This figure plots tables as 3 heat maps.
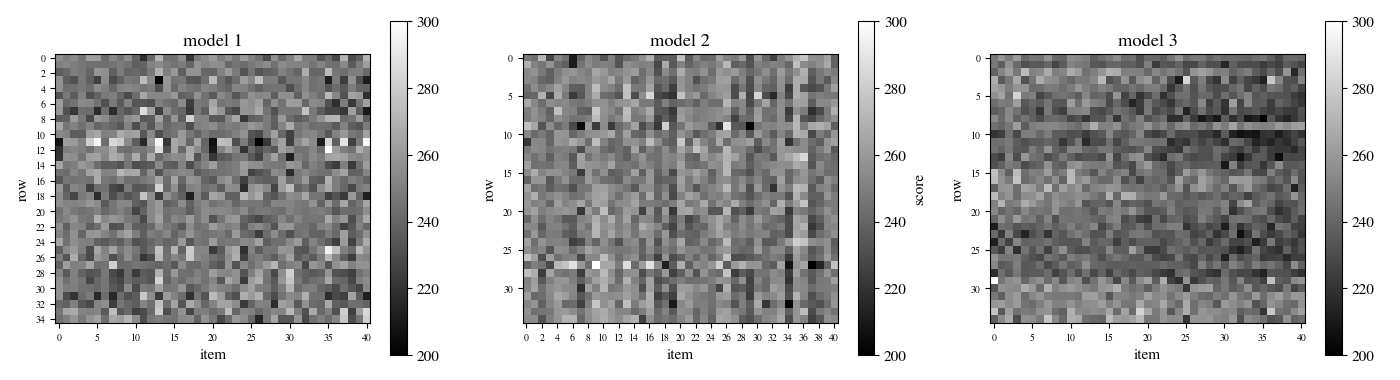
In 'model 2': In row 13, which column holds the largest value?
36
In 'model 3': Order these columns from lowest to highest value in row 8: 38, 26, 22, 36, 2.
38, 26, 36, 22, 2
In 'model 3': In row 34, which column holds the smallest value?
25
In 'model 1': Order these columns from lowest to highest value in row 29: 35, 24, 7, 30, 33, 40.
24, 7, 33, 40, 35, 30
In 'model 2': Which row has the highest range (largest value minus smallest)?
27
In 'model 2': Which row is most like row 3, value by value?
10
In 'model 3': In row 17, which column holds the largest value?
7
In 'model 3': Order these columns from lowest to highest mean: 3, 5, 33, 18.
33, 18, 5, 3
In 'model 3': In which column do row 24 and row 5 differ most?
0
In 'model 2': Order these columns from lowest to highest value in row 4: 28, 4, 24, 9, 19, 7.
19, 7, 28, 24, 4, 9
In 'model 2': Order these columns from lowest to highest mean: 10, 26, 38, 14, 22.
38, 22, 14, 10, 26
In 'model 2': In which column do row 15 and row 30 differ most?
25
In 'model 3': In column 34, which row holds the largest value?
31
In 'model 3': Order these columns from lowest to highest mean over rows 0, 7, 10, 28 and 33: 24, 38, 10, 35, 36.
35, 38, 36, 24, 10
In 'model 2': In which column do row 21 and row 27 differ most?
6
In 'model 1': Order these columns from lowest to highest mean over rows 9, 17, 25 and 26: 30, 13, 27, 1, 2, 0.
1, 27, 0, 2, 30, 13
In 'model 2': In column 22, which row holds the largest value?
12
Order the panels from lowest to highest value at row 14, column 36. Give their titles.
model 1, model 3, model 2
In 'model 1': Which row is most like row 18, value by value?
31
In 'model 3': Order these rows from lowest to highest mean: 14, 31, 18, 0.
14, 0, 18, 31
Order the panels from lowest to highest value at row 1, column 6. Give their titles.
model 2, model 3, model 1
